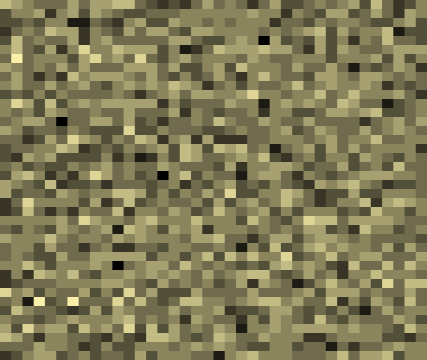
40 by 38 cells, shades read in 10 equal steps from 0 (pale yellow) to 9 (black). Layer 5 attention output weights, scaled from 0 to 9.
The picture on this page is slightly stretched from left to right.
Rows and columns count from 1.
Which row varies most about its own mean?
34
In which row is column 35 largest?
12
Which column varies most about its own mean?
11
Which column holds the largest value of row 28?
22
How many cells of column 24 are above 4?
17
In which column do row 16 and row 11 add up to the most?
3
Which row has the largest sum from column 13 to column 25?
1
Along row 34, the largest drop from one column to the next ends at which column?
4
